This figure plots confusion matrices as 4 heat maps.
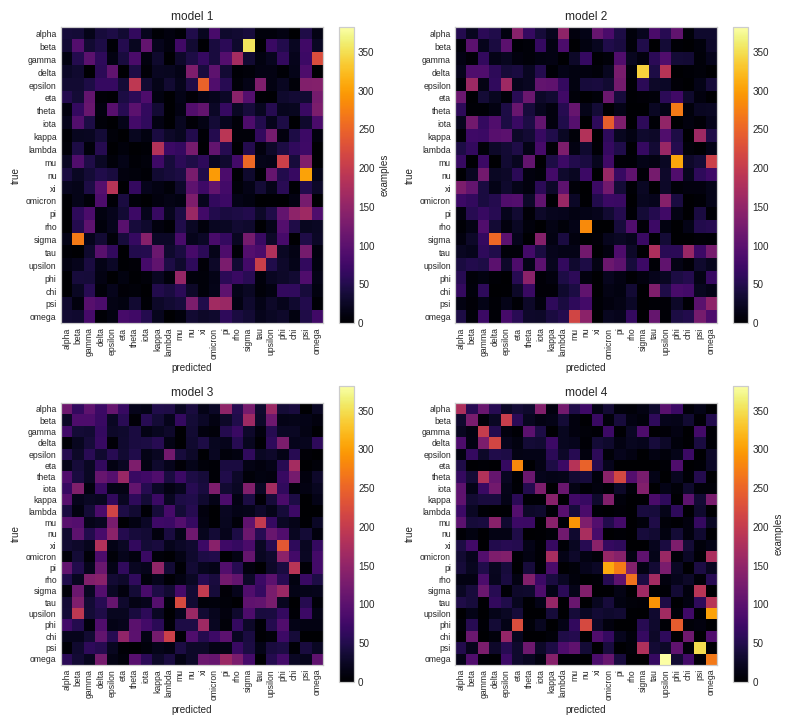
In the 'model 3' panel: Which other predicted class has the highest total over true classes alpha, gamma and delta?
upsilon
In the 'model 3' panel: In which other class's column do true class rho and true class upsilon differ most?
beta
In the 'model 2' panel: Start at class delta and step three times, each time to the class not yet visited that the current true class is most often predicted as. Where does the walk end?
omicron
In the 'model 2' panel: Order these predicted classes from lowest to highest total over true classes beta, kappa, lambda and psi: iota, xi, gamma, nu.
xi, gamma, iota, nu
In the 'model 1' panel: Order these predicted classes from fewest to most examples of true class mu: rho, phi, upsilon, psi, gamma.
upsilon, gamma, rho, psi, phi
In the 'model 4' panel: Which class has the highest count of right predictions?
psi
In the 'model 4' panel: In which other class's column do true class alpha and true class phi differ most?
eta
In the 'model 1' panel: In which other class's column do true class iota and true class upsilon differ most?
tau
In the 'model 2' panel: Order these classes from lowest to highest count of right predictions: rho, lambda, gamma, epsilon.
gamma, rho, lambda, epsilon
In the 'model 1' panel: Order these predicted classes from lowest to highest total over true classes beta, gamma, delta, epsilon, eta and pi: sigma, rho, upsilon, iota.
upsilon, iota, rho, sigma
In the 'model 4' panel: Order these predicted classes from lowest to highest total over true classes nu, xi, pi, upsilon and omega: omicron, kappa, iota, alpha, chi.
iota, alpha, chi, kappa, omicron
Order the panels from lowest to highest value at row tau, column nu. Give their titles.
model 4, model 3, model 1, model 2
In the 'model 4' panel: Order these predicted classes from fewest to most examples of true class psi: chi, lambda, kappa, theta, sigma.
chi, kappa, lambda, theta, sigma
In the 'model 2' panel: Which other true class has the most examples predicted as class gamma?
nu
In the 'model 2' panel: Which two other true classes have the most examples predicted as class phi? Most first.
mu, theta
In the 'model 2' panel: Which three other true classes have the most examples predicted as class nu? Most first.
rho, kappa, omega
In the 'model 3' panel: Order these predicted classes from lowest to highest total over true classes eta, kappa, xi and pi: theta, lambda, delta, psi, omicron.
psi, lambda, omicron, theta, delta
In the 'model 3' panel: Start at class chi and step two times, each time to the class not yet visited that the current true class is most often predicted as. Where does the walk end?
epsilon
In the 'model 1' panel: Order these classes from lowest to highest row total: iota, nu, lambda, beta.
iota, lambda, beta, nu
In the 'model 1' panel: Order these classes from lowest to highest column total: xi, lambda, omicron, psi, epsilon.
lambda, epsilon, xi, omicron, psi
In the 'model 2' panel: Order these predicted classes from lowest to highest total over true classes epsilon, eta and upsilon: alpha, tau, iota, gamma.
tau, gamma, alpha, iota
